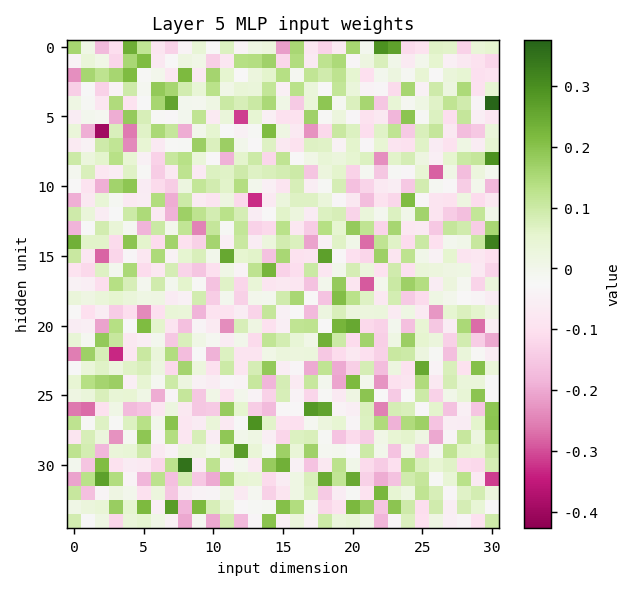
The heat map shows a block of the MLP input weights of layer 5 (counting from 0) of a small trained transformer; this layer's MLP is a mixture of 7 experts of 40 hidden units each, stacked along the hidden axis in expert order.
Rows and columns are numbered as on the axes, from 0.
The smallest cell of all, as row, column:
6, 2
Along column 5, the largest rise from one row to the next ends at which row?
20
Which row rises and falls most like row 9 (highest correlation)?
12
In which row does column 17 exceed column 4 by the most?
26
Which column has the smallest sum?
22
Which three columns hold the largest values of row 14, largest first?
30, 0, 4
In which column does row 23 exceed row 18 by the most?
25
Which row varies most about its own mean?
31
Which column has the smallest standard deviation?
27
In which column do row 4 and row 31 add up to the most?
18
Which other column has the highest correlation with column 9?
5
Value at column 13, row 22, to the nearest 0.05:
-0.1
